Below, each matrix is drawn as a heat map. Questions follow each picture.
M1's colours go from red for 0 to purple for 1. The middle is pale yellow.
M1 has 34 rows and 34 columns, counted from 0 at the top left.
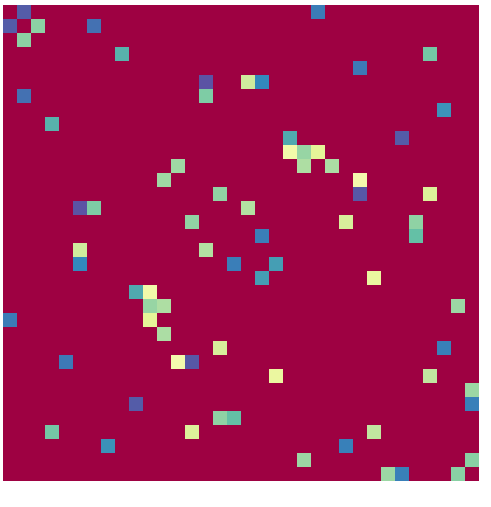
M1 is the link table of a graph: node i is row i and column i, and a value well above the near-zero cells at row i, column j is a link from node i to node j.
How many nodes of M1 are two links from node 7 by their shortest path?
1
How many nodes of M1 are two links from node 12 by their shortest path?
4
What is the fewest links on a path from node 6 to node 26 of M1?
5
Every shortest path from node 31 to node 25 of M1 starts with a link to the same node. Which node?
node 24
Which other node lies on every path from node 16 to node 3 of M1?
node 30
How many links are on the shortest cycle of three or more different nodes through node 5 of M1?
3
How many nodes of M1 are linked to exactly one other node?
6
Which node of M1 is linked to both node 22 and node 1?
node 0
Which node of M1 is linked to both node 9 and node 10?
node 20
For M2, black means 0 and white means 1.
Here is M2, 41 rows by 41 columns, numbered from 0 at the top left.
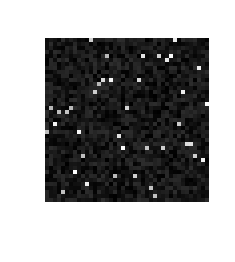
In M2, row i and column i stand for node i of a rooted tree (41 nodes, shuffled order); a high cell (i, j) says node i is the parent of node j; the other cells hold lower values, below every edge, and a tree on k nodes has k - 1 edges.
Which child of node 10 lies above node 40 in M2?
16
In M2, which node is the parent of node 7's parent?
21
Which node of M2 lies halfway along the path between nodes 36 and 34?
0
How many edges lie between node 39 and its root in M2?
9
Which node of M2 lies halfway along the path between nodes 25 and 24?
30
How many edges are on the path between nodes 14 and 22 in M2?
7
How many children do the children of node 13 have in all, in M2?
2
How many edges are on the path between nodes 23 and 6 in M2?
6
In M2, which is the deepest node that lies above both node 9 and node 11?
29
